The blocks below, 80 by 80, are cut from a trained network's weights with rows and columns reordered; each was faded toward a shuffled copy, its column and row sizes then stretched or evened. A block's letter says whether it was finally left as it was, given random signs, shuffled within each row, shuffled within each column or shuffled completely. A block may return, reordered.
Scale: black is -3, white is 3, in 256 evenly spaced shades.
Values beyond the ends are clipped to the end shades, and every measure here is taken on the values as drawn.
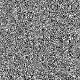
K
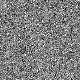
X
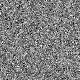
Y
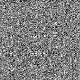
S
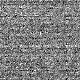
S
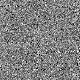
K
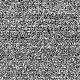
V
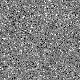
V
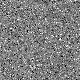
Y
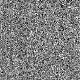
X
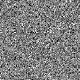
S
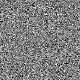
K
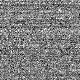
S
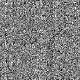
S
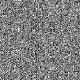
S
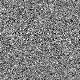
V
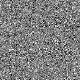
K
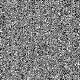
X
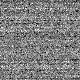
V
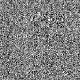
S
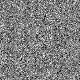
X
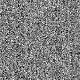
X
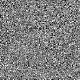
K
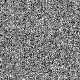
X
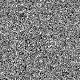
X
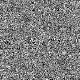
K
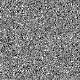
K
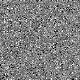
K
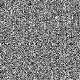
S
